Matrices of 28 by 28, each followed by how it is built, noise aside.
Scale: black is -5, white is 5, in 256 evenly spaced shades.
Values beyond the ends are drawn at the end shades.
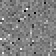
sparse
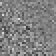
lower triangular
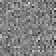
low rank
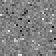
sparse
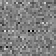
uneven rows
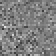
lower triangular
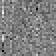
uneven columns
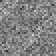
Hankel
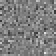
low rank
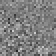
lower triangular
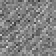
Hankel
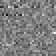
uneven rows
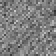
Hankel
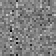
uneven columns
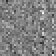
uneven columns
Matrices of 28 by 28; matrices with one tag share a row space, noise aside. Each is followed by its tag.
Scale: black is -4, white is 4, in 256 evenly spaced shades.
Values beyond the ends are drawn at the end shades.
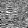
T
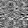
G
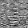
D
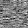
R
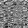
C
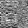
T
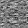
D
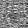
D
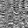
G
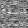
D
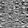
G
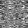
G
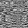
C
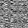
C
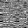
R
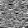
G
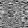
G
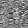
G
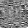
G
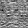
D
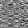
G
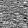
R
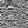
T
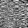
G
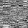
R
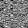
C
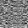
C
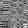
R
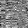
T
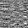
R
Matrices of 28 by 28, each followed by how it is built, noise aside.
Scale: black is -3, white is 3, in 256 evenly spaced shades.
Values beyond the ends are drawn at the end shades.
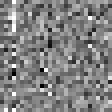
uneven columns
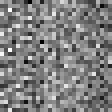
repeating rows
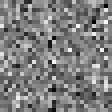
uneven columns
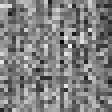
blocks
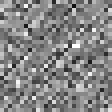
Hankel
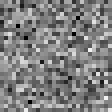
noise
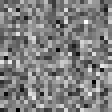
blocks
